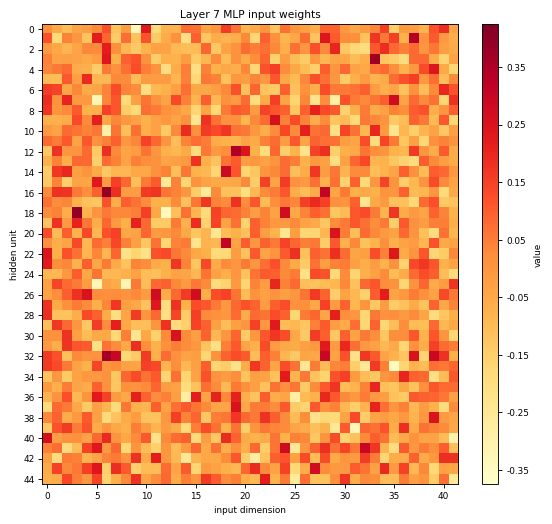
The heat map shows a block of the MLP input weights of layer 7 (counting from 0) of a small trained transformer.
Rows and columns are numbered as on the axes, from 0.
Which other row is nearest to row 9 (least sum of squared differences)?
24
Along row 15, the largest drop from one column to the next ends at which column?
12
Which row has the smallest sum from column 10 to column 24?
20
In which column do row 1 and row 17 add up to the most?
28
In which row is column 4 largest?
26
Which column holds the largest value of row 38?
39
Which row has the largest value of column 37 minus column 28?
34
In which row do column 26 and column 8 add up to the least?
25
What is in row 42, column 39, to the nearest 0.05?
0
